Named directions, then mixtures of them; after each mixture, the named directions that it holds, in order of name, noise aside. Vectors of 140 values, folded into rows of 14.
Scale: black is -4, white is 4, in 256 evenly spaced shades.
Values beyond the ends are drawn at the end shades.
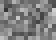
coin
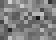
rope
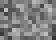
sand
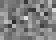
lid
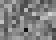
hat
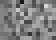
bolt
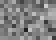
bolt, hat.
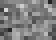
rope, sand.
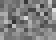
lid.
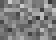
bolt, rope.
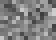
coin, sand.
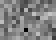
hat.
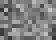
sand.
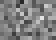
bolt.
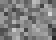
hat, sand.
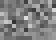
lid.
